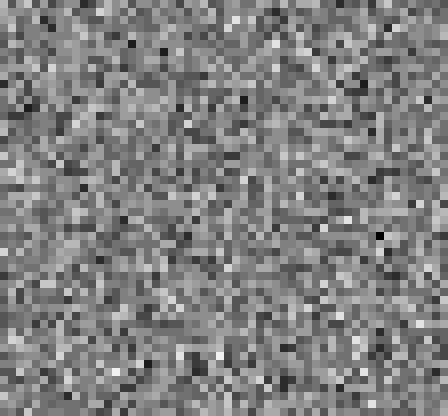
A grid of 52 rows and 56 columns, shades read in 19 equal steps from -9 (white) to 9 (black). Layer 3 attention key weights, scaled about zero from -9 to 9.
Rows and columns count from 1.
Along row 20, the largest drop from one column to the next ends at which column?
24
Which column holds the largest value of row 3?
6
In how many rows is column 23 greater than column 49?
28
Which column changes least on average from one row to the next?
12
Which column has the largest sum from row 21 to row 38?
14
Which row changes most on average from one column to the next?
47
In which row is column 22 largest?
33
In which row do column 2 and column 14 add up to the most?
15
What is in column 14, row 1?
-4
